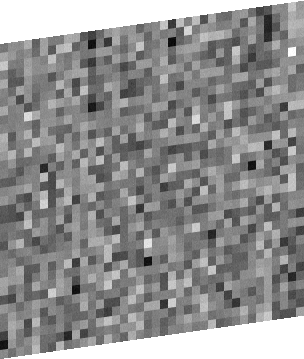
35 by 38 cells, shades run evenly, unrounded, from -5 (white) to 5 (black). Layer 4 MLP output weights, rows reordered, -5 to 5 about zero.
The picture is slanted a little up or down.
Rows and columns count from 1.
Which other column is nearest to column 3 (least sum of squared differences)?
20
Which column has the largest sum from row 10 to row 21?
7
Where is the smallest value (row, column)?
6, 37
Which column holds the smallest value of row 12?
25
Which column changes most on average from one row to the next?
22
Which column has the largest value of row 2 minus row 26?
14
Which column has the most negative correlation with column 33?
21
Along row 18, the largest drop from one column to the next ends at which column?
33
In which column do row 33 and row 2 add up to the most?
12
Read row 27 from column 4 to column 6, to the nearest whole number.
2 0 -1
